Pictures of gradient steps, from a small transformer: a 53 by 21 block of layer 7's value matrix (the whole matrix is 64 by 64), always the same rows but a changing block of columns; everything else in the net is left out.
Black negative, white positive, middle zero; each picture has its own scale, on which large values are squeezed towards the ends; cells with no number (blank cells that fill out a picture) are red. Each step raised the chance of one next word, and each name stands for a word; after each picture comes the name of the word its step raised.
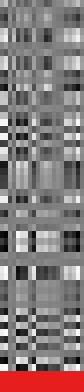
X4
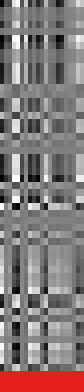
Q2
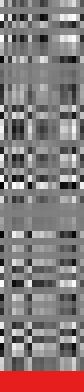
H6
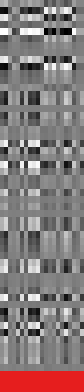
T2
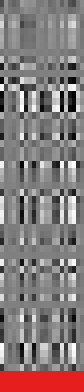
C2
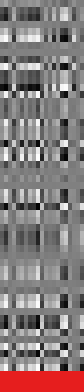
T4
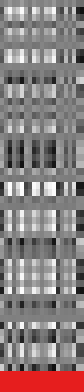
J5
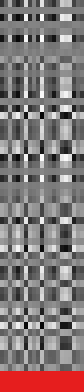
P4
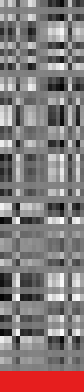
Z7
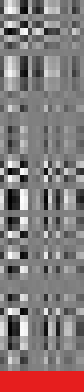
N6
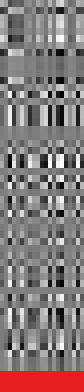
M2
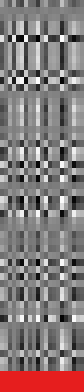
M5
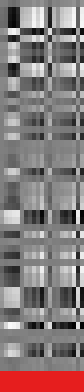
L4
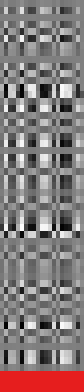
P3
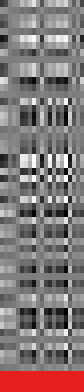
M2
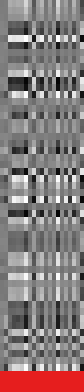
M5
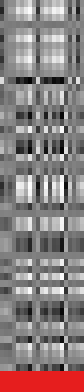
J5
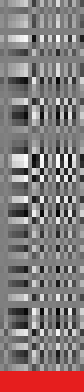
M2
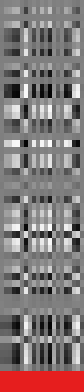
P3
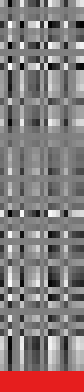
Z7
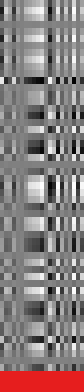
J5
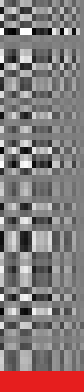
T2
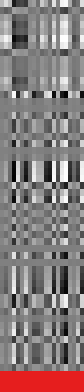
Q2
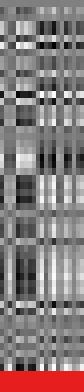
M5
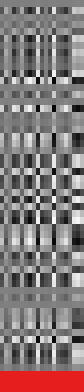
C2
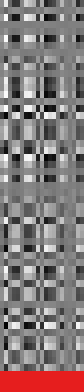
P4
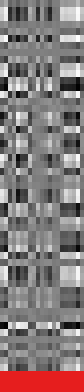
L4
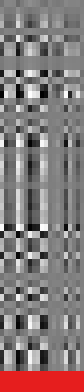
P3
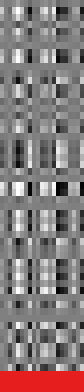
J5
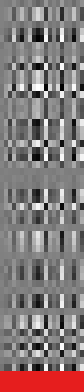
T4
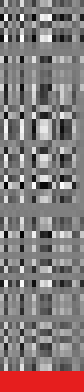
H6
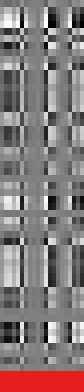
C2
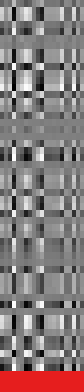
T4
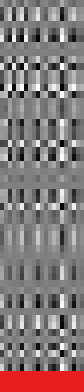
T4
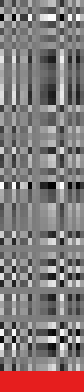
H6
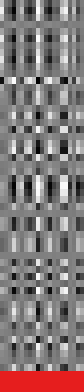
J5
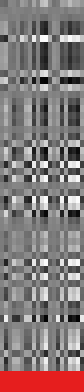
M5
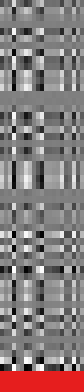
X4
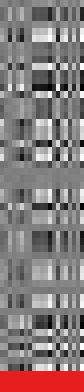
T4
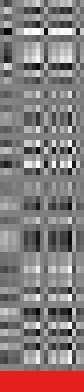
T2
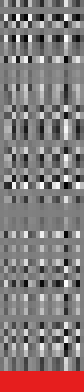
H6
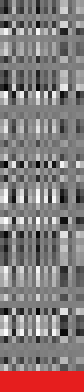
N6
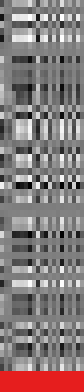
H6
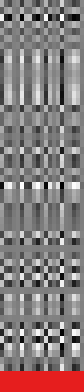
H6
